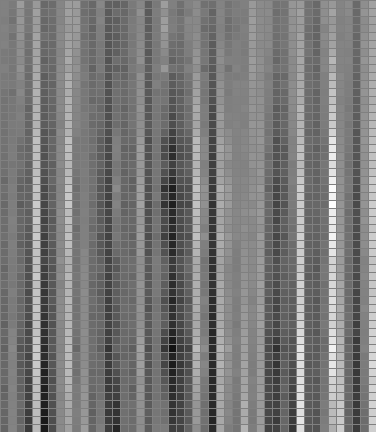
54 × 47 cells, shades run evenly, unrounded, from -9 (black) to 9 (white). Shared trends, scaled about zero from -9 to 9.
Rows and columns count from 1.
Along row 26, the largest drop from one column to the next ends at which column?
6
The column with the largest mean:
42
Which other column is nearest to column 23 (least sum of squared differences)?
35
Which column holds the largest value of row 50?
38
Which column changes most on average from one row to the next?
21
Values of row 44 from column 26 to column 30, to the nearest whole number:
1 -6 4 2 0
